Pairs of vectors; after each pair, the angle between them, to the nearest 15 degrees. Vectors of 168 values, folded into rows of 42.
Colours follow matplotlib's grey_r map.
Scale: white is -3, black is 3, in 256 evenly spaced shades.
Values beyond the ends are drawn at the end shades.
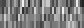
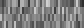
30 degrees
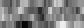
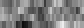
15 degrees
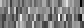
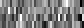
15 degrees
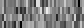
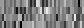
15 degrees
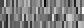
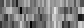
60 degrees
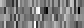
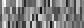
75 degrees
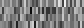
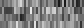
150 degrees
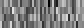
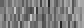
60 degrees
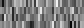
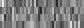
165 degrees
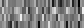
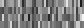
105 degrees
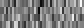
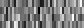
15 degrees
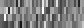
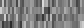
45 degrees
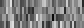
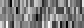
135 degrees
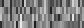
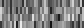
30 degrees
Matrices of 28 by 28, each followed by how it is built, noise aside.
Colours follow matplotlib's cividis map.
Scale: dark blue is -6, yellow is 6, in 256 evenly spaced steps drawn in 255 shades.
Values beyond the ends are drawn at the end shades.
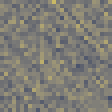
Toeplitz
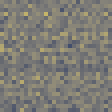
repeating columns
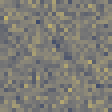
Toeplitz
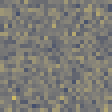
repeating columns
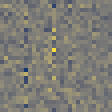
uneven columns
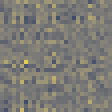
low rank
